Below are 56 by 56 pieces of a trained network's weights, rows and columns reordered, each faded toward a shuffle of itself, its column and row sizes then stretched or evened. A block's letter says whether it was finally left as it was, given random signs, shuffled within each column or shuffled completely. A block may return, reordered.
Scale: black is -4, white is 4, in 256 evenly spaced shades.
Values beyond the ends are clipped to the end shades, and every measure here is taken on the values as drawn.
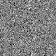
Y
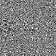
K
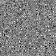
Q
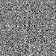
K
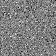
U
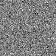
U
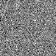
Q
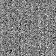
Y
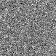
U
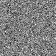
U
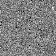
Y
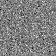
U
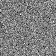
U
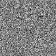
Q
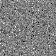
Y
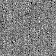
Y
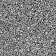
U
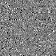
K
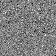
U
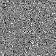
Q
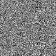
Q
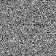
Q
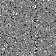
Y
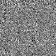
Q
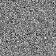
Q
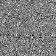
Q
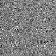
K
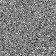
U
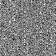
Y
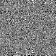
Q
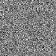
K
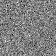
U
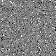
Y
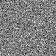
U
